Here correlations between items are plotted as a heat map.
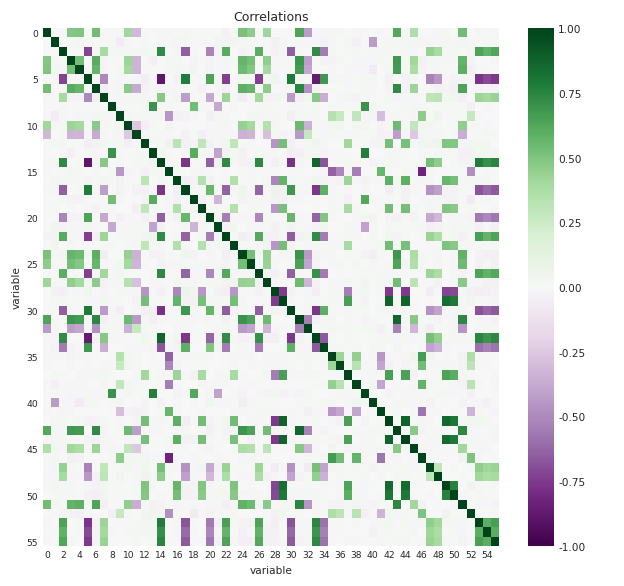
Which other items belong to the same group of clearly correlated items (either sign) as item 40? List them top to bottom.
1
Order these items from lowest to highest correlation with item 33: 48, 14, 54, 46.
46, 48, 54, 14
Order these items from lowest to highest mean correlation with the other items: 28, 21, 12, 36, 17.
28, 17, 21, 36, 12
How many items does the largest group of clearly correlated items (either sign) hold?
16
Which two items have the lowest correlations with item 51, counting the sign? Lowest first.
32, 11
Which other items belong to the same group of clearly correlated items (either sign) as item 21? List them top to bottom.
8, 13, 18, 39
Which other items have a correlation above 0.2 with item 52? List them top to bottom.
9, 35, 36, 38, 46
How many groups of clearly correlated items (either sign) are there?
6
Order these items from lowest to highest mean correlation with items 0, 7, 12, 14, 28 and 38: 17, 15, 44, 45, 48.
17, 15, 44, 45, 48
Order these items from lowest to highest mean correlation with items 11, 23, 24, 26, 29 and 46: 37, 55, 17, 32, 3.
17, 32, 3, 55, 37
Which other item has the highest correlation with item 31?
43
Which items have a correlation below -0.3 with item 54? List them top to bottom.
5, 17, 20, 30, 34
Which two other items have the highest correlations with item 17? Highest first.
5, 30
